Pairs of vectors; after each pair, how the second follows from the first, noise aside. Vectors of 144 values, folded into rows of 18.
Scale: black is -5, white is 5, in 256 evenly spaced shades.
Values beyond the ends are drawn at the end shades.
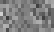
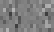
reversed, partly zeroed.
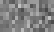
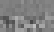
reversed, partly zeroed.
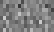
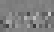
reversed, partly zeroed.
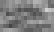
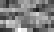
wrapped around, scaled up.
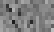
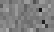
reversed, partly zeroed.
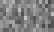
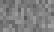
negated, shrunk.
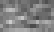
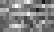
wrapped around, scaled up.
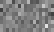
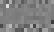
reversed, partly zeroed.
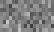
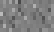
reversed, partly zeroed.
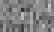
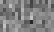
reversed.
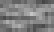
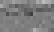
negated, partly zeroed.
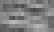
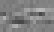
reversed, partly zeroed.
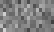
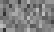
sign-scrambled.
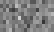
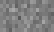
negated, shrunk.
